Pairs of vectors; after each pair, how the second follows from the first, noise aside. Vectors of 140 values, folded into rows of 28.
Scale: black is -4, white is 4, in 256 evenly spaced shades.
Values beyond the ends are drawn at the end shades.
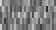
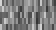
sign-scrambled.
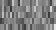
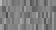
reversed, shrunk.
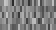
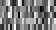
wrapped around, negated, scaled up.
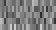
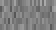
reversed, shrunk.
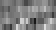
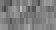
reversed, negated, shrunk.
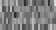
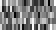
scaled up.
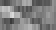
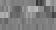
wrapped around, negated, partly zeroed.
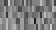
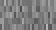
reversed, shrunk.
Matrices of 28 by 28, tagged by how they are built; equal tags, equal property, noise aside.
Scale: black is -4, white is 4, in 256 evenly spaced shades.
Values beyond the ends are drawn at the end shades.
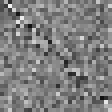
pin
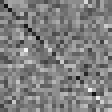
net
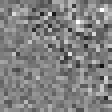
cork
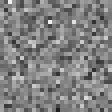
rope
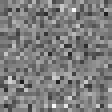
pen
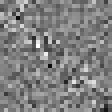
pin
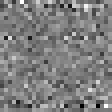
pen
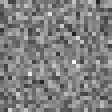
rope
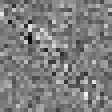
pin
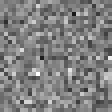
pen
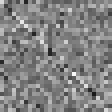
net
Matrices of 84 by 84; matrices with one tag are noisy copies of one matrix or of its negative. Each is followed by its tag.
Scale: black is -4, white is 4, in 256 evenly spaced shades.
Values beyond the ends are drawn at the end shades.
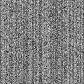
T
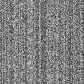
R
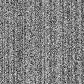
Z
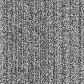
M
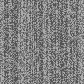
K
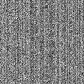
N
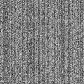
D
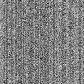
M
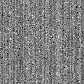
Z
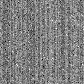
D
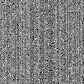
N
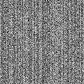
T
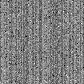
T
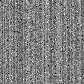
Z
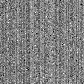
N
